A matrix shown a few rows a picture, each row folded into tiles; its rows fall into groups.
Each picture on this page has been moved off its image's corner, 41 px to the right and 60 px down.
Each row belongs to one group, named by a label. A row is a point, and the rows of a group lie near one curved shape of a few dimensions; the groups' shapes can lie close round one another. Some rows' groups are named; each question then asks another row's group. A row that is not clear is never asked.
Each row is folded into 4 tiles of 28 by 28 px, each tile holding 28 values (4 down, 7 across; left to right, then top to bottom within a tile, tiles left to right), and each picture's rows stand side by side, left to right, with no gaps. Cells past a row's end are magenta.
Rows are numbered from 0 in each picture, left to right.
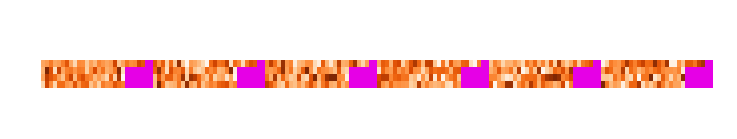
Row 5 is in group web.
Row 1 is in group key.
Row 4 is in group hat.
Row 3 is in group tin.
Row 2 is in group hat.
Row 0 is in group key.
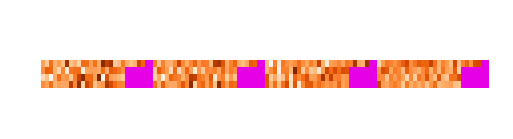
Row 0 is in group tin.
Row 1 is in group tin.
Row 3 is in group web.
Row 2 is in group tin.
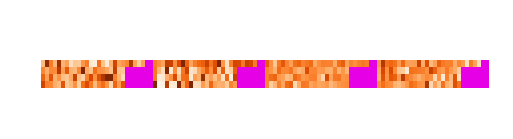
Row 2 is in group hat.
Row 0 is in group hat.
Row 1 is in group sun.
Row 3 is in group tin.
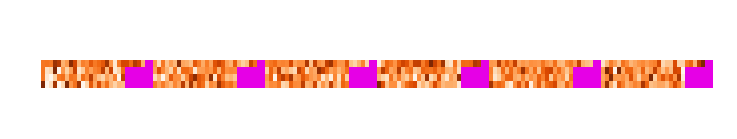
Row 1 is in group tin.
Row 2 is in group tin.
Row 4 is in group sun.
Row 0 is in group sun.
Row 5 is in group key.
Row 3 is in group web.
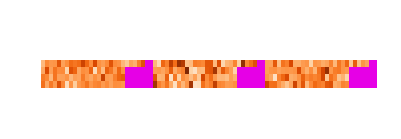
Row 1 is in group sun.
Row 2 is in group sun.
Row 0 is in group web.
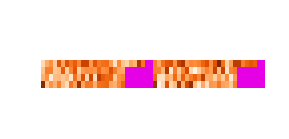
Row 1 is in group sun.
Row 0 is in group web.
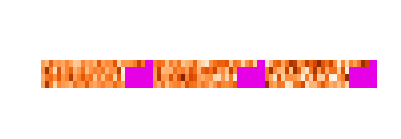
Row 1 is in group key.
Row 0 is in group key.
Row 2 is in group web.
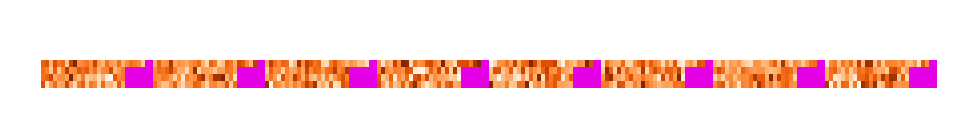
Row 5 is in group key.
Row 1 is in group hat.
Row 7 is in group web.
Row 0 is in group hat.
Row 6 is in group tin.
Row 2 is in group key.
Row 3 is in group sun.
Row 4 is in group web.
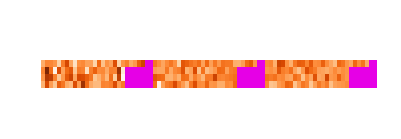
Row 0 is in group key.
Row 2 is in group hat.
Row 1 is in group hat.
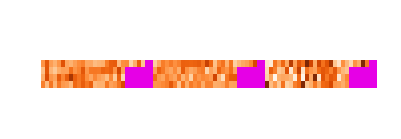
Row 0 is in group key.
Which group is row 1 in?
web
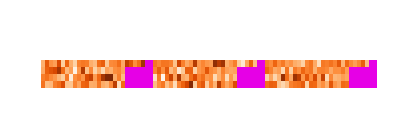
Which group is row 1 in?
tin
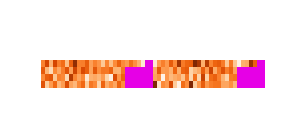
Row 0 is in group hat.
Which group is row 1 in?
web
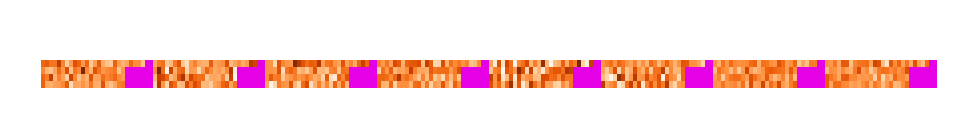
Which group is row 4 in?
tin
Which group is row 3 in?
tin
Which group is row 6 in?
tin
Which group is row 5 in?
sun
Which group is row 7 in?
tin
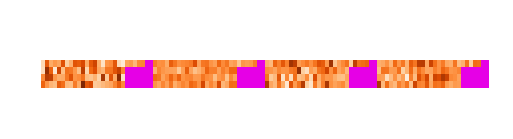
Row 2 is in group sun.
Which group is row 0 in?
key
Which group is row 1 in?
tin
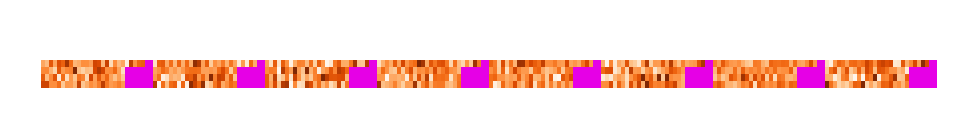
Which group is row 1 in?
web
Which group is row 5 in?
tin
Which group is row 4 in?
hat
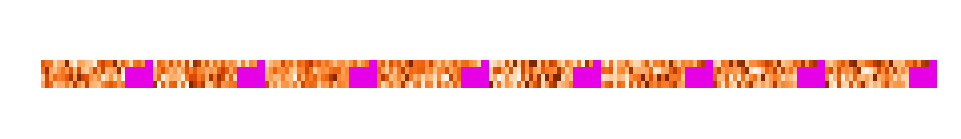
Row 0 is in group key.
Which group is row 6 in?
sun
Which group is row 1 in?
web
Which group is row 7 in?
sun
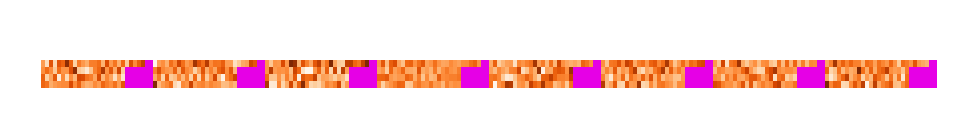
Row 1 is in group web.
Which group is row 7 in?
sun
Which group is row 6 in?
sun
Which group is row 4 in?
hat
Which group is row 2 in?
sun
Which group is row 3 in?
hat
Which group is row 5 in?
sun
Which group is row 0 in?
sun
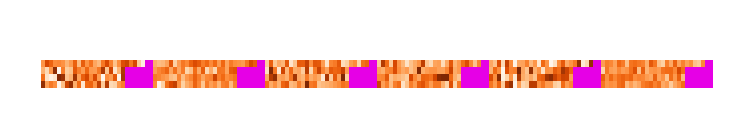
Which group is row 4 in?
tin
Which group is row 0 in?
sun
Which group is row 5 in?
tin
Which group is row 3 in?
hat
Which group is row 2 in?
key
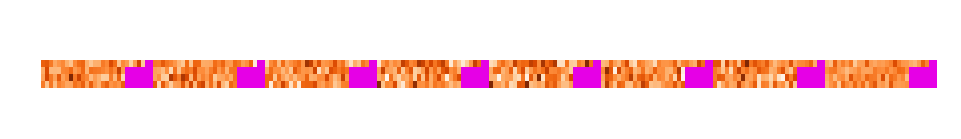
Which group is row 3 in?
web
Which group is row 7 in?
tin
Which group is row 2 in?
web
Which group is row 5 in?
key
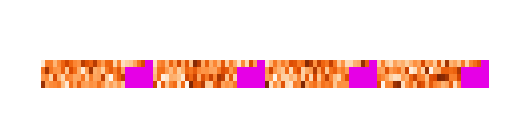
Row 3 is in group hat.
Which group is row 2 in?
web
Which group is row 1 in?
web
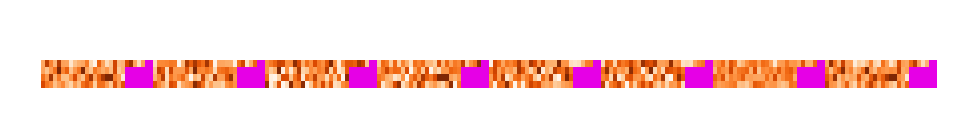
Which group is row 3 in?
hat
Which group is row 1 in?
key
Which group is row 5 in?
web
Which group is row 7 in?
hat
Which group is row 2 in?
sun
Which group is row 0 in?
hat
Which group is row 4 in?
web
